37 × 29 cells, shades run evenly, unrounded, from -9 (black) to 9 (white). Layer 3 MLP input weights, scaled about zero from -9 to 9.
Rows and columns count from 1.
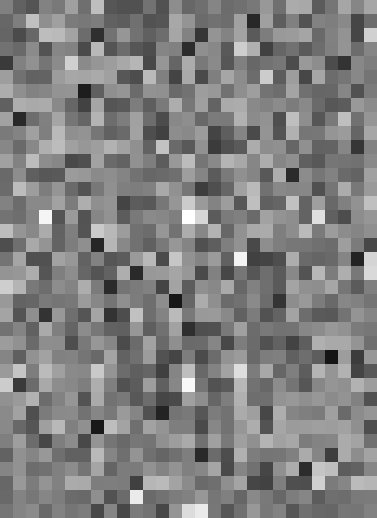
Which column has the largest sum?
19
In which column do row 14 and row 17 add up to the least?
7
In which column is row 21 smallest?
9
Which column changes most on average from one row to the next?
8
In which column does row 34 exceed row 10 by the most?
17
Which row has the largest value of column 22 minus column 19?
11
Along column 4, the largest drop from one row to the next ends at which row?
4
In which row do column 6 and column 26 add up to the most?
34
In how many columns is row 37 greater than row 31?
9
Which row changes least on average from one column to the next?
36
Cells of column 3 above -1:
23
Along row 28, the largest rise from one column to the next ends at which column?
15
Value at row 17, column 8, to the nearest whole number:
5
